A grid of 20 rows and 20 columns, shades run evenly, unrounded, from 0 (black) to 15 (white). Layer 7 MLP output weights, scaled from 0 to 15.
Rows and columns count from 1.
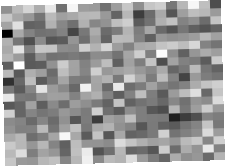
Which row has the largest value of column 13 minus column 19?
12
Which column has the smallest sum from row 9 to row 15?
2
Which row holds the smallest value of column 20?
1
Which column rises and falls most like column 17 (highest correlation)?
18
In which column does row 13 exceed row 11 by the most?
7
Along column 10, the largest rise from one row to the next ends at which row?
6
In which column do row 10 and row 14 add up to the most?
9
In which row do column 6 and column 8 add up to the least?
5
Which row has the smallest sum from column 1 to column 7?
4
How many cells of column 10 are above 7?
12
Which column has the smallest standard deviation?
14
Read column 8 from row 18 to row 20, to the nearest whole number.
9 14 14
